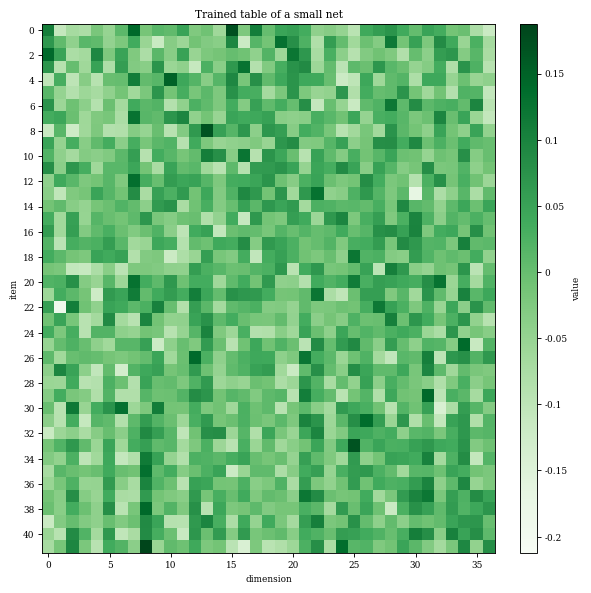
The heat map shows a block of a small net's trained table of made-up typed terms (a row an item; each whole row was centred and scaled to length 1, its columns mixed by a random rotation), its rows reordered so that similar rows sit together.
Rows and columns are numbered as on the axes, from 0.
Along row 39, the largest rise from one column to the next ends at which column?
12
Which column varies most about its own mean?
7
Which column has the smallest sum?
3
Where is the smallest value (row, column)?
22, 1
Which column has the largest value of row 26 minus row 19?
31
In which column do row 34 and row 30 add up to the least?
32
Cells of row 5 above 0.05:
5
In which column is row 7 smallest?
36
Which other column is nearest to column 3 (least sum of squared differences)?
23
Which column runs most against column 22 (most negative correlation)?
0
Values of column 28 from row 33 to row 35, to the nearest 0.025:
0.025 0.05 0
